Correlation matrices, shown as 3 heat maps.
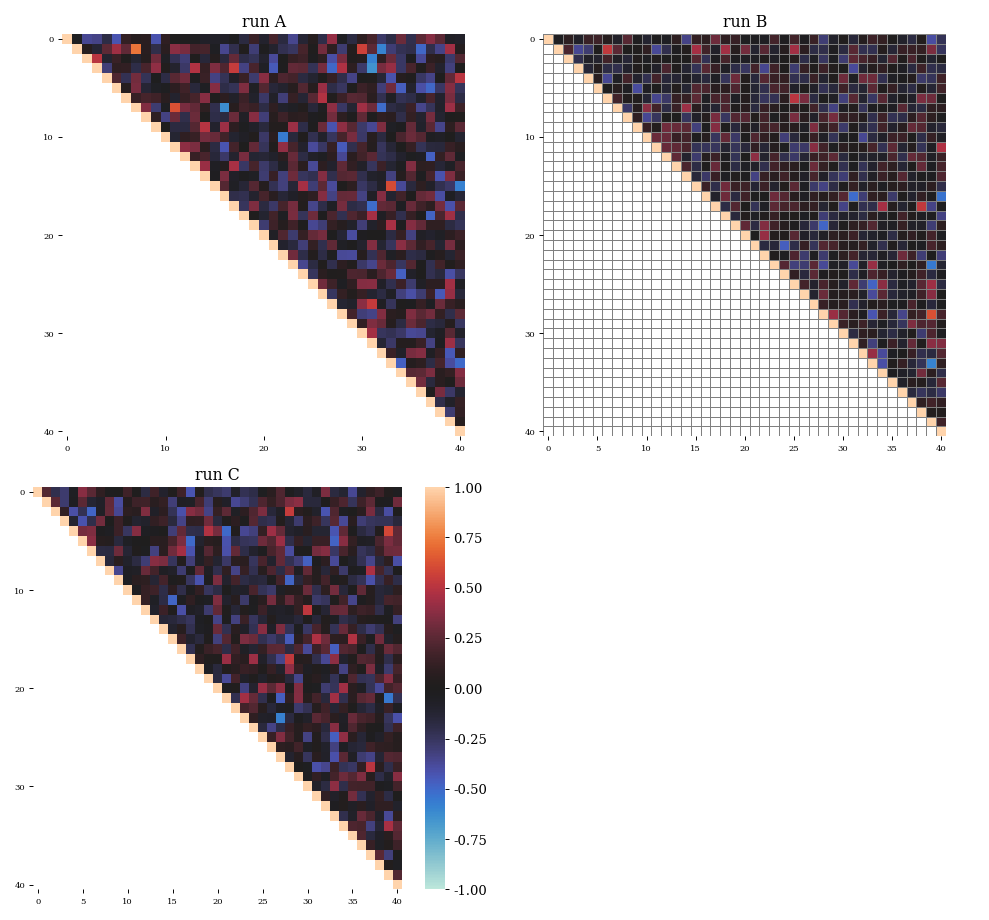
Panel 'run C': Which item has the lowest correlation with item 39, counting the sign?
21
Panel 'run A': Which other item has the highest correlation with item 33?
15
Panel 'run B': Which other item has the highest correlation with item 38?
17
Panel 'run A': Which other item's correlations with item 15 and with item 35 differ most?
40
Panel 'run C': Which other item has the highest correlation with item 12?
30
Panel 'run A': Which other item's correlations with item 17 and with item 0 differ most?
3
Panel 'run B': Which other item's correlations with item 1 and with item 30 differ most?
6
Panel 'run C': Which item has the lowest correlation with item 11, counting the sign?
15
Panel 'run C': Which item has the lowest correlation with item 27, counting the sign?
23
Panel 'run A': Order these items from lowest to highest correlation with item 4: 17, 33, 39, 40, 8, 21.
33, 8, 17, 21, 39, 40
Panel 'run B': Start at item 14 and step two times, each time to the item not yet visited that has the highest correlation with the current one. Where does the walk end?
10
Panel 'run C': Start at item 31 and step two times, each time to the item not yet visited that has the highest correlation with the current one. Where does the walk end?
35
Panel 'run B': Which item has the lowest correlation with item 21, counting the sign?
24
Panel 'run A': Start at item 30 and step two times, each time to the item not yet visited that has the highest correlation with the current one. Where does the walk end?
7
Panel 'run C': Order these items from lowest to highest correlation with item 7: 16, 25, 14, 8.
8, 16, 25, 14
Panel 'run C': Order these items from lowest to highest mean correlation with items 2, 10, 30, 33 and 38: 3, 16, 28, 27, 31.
16, 27, 31, 3, 28
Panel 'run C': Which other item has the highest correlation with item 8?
37
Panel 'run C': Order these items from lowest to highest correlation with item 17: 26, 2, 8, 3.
26, 8, 3, 2
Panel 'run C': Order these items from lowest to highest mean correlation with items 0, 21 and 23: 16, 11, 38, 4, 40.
4, 40, 11, 16, 38
